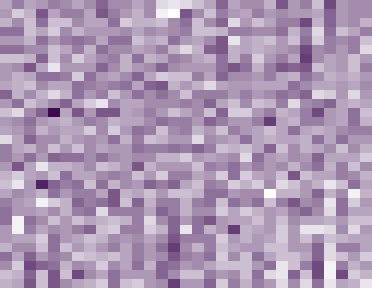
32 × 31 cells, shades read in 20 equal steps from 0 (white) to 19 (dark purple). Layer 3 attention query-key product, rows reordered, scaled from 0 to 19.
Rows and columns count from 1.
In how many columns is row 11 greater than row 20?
18
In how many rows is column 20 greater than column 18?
10
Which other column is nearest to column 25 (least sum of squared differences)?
29
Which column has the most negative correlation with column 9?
15
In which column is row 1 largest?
28
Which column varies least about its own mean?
11
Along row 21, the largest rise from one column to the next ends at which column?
4
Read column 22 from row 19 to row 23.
10 7 4 9 11
